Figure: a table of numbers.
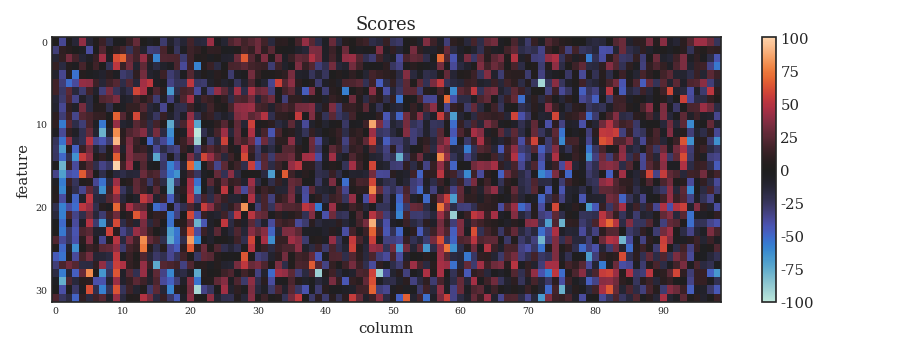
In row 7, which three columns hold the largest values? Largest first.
58, 93, 20
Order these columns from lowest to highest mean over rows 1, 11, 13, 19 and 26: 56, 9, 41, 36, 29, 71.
56, 36, 71, 41, 29, 9
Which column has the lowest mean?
1
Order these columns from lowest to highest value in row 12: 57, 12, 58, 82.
12, 57, 58, 82
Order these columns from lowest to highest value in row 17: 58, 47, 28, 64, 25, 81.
28, 58, 64, 25, 81, 47
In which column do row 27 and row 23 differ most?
47
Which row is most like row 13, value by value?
26
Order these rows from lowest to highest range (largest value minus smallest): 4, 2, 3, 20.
4, 3, 2, 20
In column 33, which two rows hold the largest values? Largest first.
5, 28
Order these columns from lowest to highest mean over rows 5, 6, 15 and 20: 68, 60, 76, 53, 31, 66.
66, 60, 76, 53, 31, 68
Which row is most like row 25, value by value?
31
